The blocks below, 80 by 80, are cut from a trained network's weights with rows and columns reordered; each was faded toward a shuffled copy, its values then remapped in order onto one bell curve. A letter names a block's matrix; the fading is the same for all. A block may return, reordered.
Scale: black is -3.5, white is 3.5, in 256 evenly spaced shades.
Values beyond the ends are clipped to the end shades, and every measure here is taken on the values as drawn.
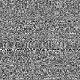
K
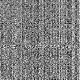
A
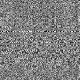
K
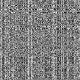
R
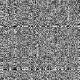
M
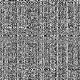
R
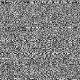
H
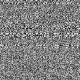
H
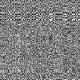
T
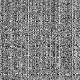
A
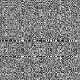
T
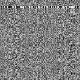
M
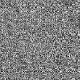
H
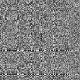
T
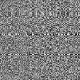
T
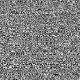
K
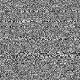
K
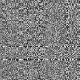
T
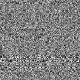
H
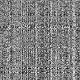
R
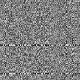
T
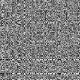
M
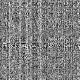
A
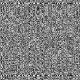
T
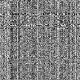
R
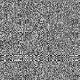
M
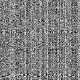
R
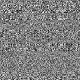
K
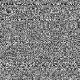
K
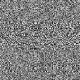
H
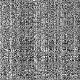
A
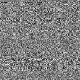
H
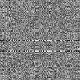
T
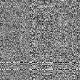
M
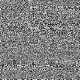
H
